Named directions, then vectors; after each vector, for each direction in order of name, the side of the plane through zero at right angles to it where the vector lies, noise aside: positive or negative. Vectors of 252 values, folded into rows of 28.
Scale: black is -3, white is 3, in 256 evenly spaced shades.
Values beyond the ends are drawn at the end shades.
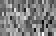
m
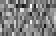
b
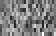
negative, positive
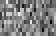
positive, positive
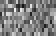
positive, positive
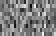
negative, positive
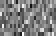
negative, negative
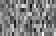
negative, positive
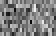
negative, negative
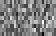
positive, negative
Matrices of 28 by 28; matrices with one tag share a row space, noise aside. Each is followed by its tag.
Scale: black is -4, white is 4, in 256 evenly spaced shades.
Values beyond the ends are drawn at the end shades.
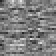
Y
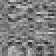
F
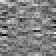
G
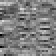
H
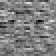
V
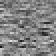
H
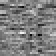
Y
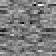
Y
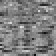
H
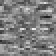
H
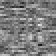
Y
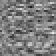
F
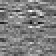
Y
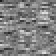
H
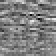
Y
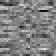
H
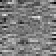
G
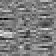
H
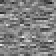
H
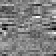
G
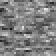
V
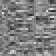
F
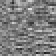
F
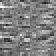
H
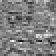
F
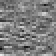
H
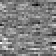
G
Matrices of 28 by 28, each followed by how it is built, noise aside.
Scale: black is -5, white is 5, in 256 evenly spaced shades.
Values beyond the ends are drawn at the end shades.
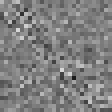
banded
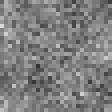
smooth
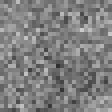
smooth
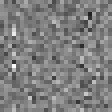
uneven columns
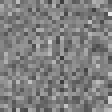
low rank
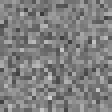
noise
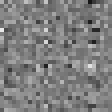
low rank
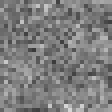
smooth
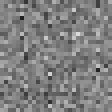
uneven columns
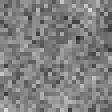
smooth
